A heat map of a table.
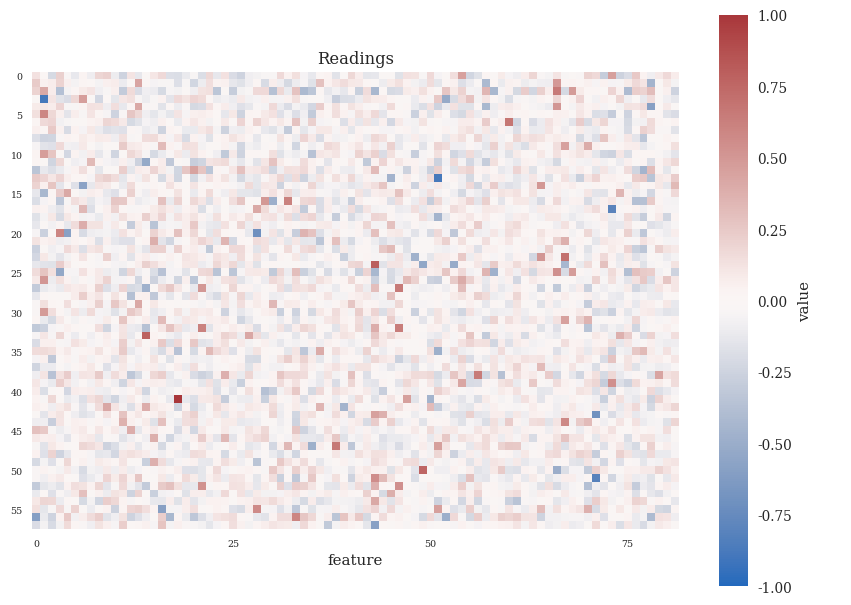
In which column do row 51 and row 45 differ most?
71
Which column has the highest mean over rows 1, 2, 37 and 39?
66
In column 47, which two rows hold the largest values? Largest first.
41, 26
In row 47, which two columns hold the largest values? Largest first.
38, 51
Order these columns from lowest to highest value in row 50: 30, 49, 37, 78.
37, 78, 30, 49
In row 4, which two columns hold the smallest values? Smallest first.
78, 57
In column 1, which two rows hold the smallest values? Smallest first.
3, 15
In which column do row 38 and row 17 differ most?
73
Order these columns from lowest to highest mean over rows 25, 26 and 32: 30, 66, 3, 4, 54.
3, 30, 4, 66, 54
